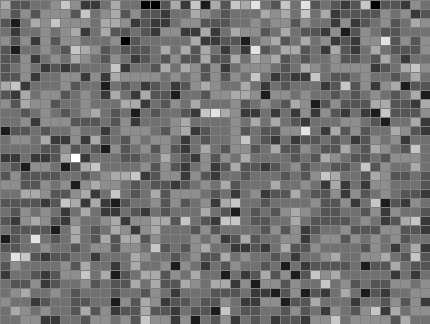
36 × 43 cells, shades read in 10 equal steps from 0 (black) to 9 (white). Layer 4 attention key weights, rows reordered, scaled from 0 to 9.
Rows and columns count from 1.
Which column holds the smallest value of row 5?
13
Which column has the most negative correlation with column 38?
22
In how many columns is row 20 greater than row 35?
15
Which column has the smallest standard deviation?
36
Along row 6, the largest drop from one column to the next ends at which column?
27
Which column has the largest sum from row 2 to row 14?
26
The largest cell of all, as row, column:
18, 8
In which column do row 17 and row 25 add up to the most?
42
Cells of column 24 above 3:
27
